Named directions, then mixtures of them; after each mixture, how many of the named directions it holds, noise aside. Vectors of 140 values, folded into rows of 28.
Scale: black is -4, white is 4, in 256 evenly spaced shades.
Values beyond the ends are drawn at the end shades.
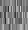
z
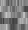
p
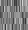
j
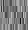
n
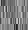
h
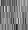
two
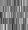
three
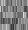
three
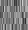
one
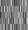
four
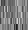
one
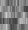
one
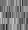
three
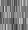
three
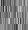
four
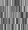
two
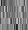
one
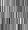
three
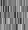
three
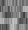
one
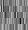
two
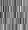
three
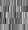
two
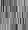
three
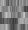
one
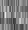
four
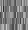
four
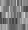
two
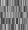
three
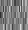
two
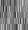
four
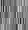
four
